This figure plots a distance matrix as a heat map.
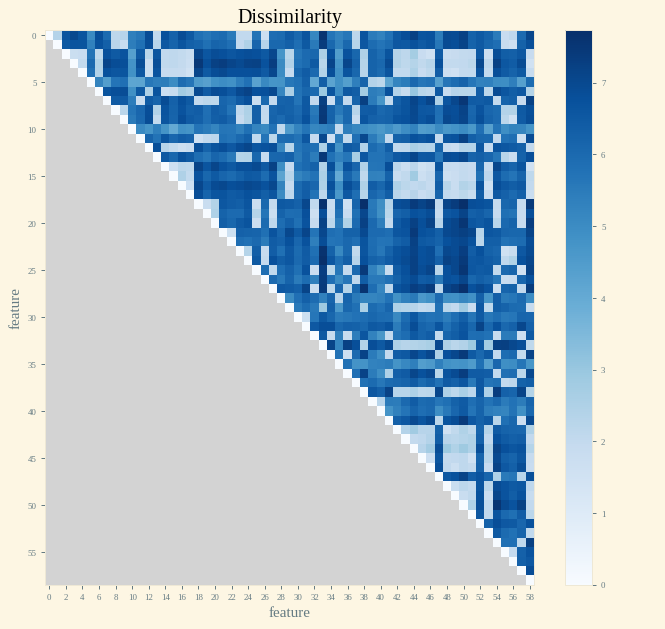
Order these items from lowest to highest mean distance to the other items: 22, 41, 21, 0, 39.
41, 0, 39, 22, 21
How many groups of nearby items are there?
7
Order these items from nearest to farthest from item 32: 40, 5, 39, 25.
25, 5, 40, 39
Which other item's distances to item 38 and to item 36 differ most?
18
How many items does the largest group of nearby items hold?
23
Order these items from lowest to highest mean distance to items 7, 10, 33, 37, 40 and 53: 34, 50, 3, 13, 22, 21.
3, 50, 34, 13, 22, 21
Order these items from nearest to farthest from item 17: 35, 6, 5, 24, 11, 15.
15, 6, 35, 5, 11, 24
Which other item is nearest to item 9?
56
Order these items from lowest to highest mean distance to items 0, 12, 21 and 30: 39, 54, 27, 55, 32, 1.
55, 1, 32, 39, 54, 27
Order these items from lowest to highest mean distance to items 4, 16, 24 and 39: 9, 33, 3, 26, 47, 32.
3, 33, 26, 9, 32, 47
